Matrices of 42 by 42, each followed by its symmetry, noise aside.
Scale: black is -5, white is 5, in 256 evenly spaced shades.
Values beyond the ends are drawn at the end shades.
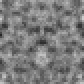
mirrored left to right.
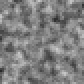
antisymmetric.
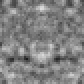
mirrored left to right.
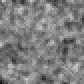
no symmetry.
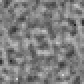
same after a half turn.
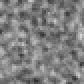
antisymmetric.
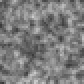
no symmetry.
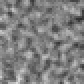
antisymmetric.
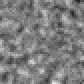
no symmetry.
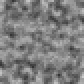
same after a half turn.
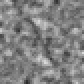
same after a half turn.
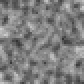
same after a half turn.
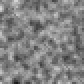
no symmetry.
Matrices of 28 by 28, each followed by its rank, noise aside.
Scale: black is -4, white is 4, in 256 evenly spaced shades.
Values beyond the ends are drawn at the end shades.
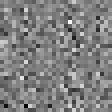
six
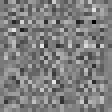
four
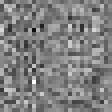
four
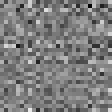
four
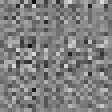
four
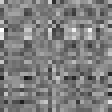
three
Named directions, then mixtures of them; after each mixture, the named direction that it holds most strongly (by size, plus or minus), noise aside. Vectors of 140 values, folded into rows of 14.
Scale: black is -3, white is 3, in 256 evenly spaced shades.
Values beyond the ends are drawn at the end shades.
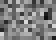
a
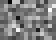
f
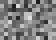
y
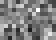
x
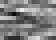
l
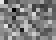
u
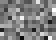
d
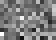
d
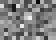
y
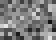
x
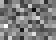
u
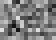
f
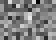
y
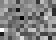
d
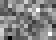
x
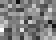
x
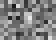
y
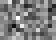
f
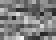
l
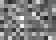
d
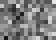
y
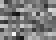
l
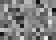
d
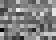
d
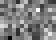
x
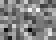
x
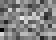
a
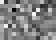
u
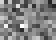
u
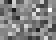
f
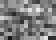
l
